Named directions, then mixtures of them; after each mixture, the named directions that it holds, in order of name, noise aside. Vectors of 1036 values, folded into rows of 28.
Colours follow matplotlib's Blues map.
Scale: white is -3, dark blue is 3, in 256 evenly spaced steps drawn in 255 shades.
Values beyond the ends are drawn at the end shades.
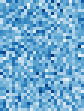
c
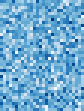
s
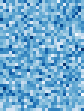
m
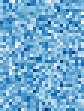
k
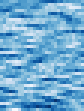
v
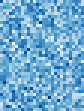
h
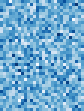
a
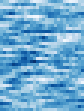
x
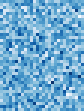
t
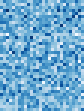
k, m, t.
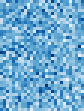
c.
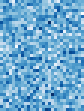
k.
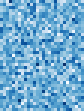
a.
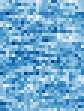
a, c, x.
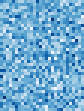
s.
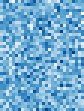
k.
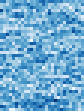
s, t, v.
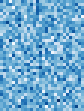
a, h, s.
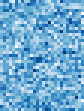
k, v.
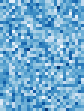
h, k.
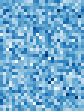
s, t.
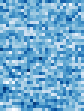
a, m, v.
